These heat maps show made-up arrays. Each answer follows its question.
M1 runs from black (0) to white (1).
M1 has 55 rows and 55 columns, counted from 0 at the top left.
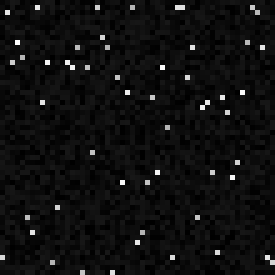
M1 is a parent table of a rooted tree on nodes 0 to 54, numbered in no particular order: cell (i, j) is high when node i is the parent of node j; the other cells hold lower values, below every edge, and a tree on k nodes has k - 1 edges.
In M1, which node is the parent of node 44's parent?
1
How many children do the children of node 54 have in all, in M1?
1
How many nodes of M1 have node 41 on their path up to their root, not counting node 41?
2
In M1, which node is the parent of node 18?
30
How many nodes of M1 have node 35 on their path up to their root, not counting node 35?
3
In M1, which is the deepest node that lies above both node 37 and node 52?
9
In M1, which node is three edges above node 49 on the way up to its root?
7
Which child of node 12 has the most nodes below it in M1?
2
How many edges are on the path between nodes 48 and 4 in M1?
9
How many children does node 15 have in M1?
2
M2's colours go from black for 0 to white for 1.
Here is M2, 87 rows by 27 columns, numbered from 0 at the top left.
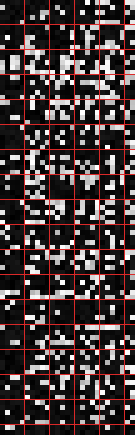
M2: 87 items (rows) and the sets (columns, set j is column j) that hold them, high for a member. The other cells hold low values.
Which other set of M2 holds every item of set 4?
19
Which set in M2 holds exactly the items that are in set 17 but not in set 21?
24
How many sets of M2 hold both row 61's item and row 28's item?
0
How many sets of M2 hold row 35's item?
11
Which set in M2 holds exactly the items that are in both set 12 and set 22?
10
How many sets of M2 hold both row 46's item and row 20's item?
6
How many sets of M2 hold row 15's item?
10
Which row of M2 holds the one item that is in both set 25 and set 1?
50
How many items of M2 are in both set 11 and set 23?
1
